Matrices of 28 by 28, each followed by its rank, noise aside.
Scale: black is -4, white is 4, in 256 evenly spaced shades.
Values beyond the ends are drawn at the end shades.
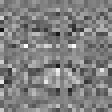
three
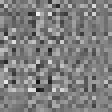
three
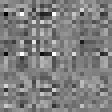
two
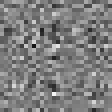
four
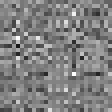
four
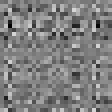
three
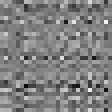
three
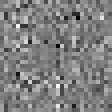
four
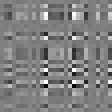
one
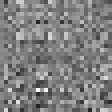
four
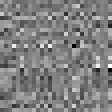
three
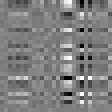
one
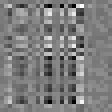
one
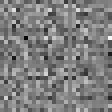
four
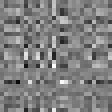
two
